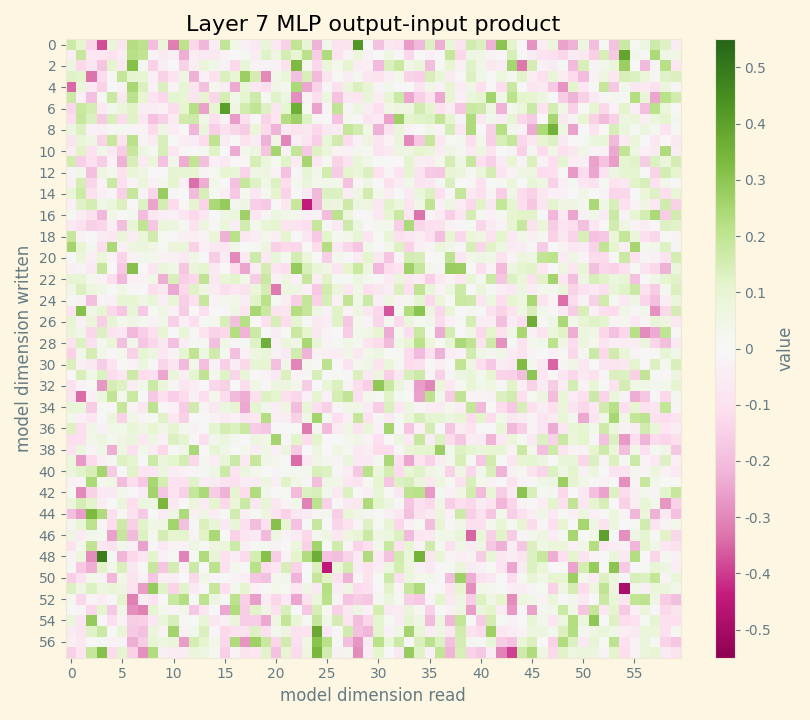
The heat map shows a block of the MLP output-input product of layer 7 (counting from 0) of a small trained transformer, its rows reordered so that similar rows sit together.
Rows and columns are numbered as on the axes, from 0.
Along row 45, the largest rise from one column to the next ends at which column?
20
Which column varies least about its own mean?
46
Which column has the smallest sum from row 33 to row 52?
54
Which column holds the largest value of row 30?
44
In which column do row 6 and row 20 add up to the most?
22
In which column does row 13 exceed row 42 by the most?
1
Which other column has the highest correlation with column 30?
49
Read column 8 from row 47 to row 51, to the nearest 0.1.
0 0.1 0.2 -0.2 0.3
